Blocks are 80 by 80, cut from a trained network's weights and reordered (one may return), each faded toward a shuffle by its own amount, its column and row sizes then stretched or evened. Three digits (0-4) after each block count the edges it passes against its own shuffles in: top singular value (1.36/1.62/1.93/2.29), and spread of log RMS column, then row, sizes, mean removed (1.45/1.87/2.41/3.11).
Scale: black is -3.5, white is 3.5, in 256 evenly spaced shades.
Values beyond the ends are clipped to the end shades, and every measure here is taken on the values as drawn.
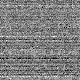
4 0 3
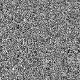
2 2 1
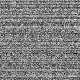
4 0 0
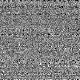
1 2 3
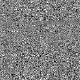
0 2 3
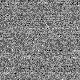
0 1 2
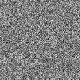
2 0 1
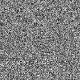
1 1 2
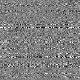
3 0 4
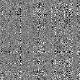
0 4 3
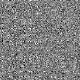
0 3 3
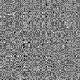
4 2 1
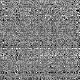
2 3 3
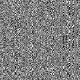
3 4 0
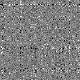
3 2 3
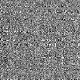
2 2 3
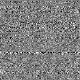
1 1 4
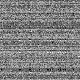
4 1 1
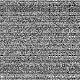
4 2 1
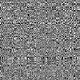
4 3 3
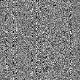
0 4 1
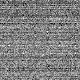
4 2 1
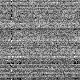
4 1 2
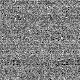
1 2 1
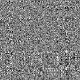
2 3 2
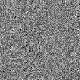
3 1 0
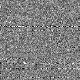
3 1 3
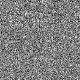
1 1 2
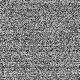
1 1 0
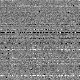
4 1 3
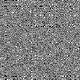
3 1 2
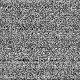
1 0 2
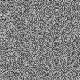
3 0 0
